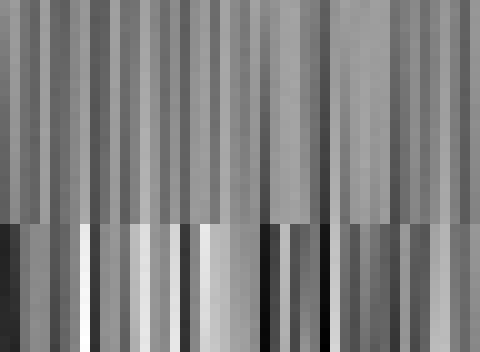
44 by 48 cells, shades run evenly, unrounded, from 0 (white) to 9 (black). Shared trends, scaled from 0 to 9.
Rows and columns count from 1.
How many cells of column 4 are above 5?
28
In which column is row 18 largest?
33
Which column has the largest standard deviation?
2
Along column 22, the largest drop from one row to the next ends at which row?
29
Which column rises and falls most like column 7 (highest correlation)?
20
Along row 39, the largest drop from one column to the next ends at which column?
34
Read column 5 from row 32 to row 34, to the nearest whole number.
4 4 4
